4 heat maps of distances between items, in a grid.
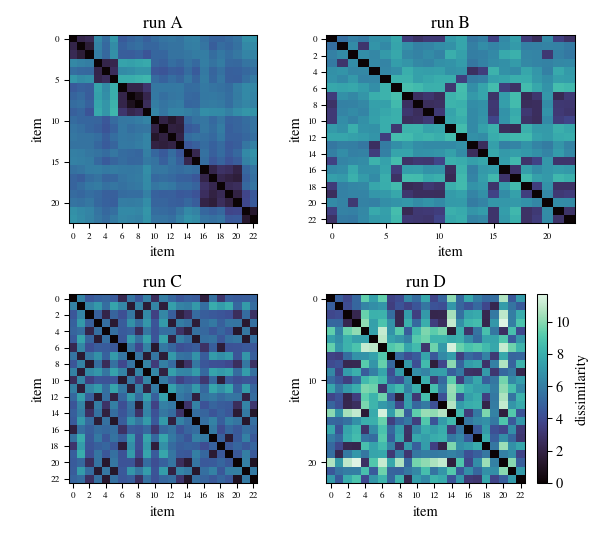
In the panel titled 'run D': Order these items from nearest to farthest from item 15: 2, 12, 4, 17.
12, 2, 17, 4
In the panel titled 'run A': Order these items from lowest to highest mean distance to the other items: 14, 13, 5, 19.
19, 13, 14, 5
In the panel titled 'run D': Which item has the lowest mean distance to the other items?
1
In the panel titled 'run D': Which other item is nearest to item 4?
14
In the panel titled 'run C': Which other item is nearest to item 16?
0
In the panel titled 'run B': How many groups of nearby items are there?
6
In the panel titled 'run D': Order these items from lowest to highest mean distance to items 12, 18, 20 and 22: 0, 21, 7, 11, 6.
7, 0, 21, 11, 6
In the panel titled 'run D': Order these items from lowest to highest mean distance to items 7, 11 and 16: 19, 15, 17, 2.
19, 17, 15, 2
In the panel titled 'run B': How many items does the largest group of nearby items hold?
10
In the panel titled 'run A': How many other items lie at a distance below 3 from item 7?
3
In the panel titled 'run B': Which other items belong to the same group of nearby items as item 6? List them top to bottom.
11, 16, 17
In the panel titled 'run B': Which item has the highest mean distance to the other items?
12
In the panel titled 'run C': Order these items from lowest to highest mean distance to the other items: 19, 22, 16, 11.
22, 16, 19, 11
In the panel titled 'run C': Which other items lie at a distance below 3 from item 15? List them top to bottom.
3, 5, 12, 21
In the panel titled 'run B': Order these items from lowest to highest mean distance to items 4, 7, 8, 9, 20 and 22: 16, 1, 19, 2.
19, 2, 1, 16
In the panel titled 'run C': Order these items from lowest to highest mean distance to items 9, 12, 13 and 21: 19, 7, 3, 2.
3, 2, 7, 19
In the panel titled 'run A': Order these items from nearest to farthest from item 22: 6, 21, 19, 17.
21, 19, 17, 6
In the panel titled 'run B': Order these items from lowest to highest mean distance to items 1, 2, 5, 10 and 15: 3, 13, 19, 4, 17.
19, 3, 13, 4, 17
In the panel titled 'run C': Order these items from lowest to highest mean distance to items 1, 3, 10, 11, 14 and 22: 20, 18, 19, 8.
20, 8, 18, 19
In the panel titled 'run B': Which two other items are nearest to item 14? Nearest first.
13, 4
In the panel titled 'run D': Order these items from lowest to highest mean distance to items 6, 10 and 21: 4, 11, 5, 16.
11, 16, 5, 4
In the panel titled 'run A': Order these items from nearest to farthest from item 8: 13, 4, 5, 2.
2, 13, 4, 5
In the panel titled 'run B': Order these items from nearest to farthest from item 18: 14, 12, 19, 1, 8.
8, 19, 1, 14, 12
